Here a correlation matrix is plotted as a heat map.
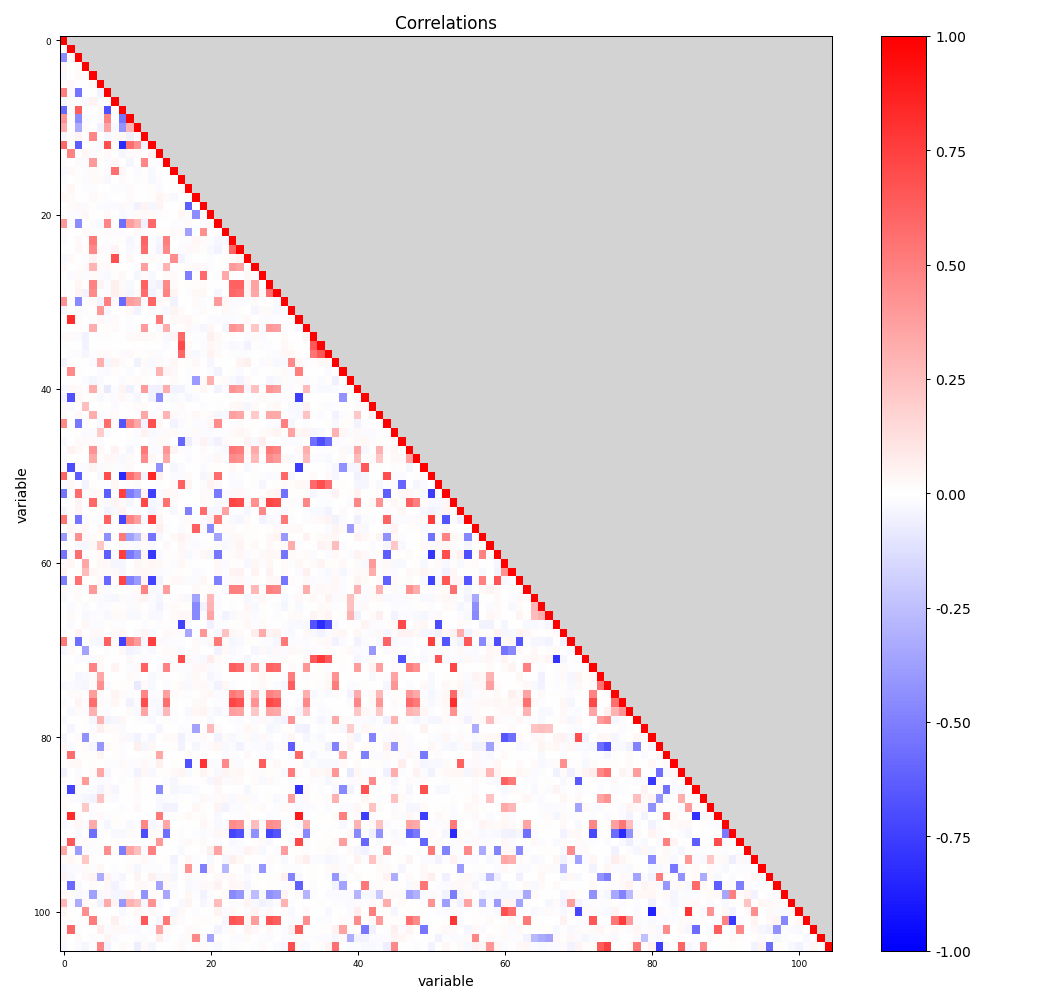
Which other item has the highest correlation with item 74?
104
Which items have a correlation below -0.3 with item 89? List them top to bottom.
41, 49, 86, 97
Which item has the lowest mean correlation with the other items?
91
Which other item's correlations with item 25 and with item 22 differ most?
7
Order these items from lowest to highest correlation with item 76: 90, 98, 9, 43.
98, 9, 43, 90
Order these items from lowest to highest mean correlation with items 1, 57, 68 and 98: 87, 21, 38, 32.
21, 87, 38, 32
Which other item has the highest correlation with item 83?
19
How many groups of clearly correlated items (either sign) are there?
9
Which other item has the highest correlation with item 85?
100
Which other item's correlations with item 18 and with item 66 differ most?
56
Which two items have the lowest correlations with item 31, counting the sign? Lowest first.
81, 96
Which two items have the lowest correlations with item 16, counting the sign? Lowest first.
67, 46
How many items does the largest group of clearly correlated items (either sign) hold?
23
